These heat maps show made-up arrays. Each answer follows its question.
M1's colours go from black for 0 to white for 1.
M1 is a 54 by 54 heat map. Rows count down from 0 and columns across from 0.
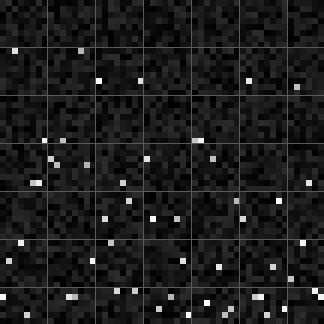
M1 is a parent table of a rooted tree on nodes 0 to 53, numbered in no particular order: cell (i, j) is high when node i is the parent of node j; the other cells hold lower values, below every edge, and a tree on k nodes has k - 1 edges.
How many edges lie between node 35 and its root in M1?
7
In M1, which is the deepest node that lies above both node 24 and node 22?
26
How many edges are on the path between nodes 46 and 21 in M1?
2
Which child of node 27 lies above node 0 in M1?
14
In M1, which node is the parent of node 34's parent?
40
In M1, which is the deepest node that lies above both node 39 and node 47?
51
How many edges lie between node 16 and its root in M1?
9
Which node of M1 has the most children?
49
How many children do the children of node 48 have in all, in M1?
4
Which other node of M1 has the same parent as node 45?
36
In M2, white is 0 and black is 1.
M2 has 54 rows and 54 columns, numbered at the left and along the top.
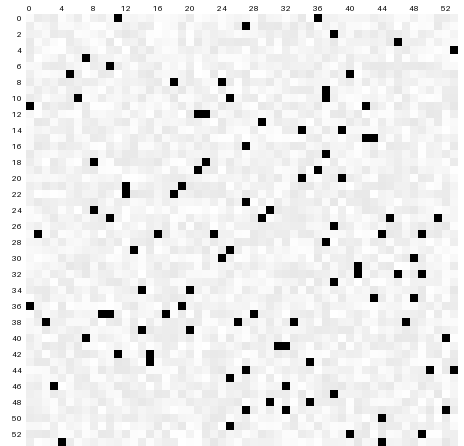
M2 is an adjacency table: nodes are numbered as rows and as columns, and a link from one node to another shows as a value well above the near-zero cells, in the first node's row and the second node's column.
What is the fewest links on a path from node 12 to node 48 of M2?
6
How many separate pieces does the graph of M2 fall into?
5
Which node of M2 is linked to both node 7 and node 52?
node 40
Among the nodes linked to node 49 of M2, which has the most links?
node 27
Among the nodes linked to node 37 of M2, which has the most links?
node 10
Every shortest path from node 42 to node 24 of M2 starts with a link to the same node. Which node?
node 15
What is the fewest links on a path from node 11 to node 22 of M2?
6
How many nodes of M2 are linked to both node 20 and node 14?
2
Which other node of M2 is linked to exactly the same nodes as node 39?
node 34
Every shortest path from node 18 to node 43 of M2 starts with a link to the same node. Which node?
node 8
